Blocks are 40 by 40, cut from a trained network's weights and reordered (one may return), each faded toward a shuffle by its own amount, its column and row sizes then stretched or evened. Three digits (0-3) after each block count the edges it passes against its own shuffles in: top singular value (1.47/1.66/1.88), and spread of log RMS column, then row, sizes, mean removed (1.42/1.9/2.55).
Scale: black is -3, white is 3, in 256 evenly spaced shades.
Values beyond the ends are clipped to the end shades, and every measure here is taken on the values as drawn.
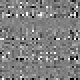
1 3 3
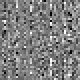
2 3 0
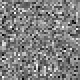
1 0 0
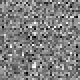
0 1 2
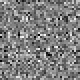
1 0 2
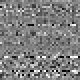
2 0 3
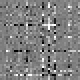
2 3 2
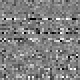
1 0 3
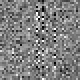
3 2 0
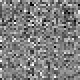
1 2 1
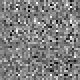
0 2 2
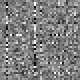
3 2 1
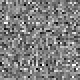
0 0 2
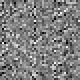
1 2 0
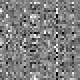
3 3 1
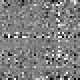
0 2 3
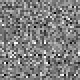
0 0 2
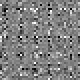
2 3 2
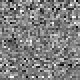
1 0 2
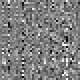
0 3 0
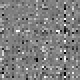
1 3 2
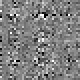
1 3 1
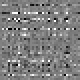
2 2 3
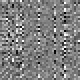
2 3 0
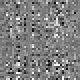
1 3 2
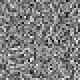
2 0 0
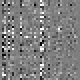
0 3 2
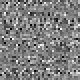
1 0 3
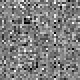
0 2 1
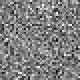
1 0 0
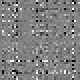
0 3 3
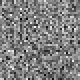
1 1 0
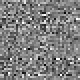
1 0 2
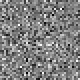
0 1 1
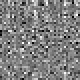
2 2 2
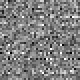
0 0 2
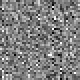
1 2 0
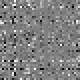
0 3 3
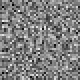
1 0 0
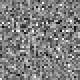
0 0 1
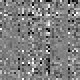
1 3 2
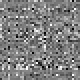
2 2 3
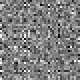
2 2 2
